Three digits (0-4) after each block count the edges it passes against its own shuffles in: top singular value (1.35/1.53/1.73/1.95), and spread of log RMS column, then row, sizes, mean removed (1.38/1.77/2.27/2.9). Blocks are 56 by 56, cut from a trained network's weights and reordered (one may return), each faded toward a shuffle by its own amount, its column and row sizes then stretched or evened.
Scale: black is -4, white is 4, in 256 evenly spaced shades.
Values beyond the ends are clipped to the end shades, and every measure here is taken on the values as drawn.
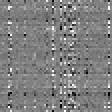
4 4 2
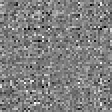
2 2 3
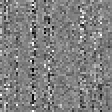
2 4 0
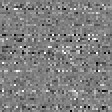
0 1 4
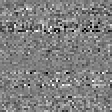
0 0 4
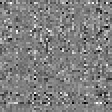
0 3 3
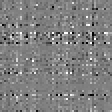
3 2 4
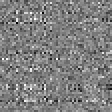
4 2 3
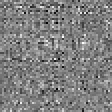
3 2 3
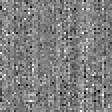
3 2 1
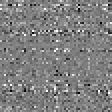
1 2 4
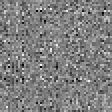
1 3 1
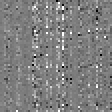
2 4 1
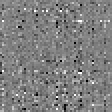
0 3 2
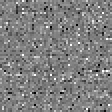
0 1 1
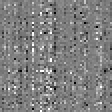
3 4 2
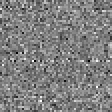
0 0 2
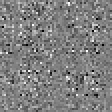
0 3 3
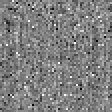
0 0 1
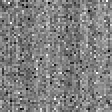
2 0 0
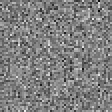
3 2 0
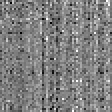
4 2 2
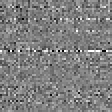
3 0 3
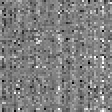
3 3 2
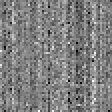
4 3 0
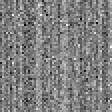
4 0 1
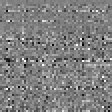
2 2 4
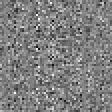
1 3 0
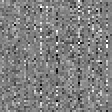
2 4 0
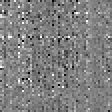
2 3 2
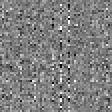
2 3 1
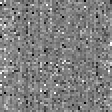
1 2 0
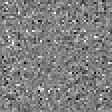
0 2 2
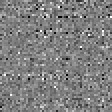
0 2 3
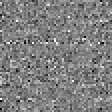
1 1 2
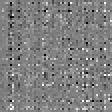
2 3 3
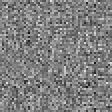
2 2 0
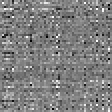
2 3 2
